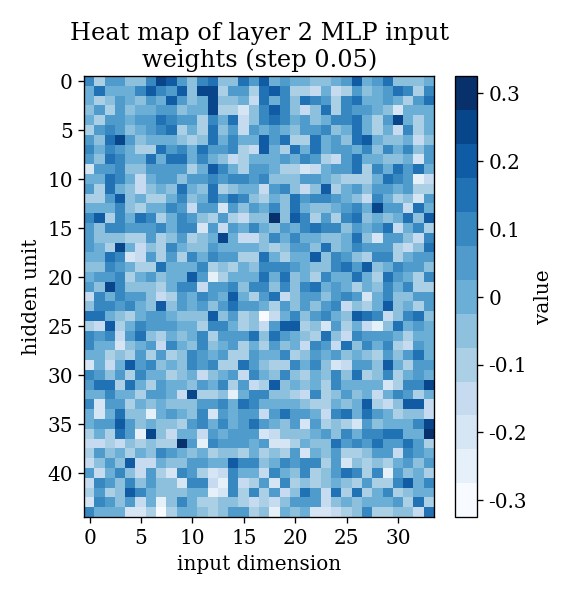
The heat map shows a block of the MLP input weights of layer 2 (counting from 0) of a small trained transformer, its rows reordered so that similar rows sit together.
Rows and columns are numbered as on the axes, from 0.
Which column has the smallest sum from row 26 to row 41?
21
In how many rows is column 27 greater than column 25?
16
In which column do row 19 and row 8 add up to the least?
14
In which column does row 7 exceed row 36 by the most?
17
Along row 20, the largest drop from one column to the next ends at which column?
12
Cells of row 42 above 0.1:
4
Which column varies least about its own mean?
10
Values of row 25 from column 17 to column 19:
-0.15 0.05 0.2
